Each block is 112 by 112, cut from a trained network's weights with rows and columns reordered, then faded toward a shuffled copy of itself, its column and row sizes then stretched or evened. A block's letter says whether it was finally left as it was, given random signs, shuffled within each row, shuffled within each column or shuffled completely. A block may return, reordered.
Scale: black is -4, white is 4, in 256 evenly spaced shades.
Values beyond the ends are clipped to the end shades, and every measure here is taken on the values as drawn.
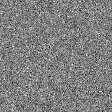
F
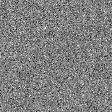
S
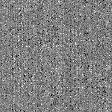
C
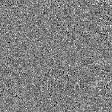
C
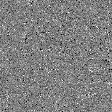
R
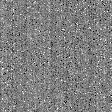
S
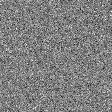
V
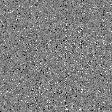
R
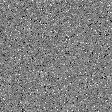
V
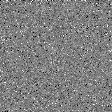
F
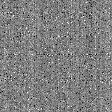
C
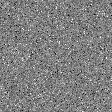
V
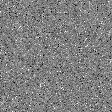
V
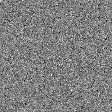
S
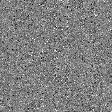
S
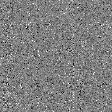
R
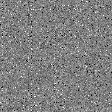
R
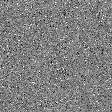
V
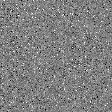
R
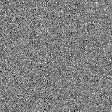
C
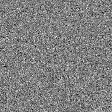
F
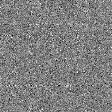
R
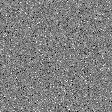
V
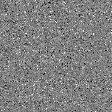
R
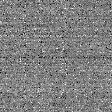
C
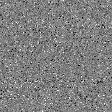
F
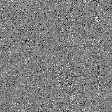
R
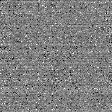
C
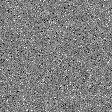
V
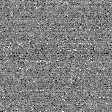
F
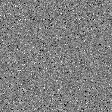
F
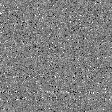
R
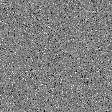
V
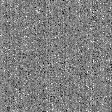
S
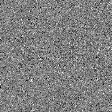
R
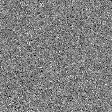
S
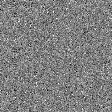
S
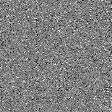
R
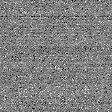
C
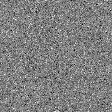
S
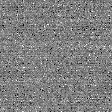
C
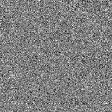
C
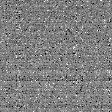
C
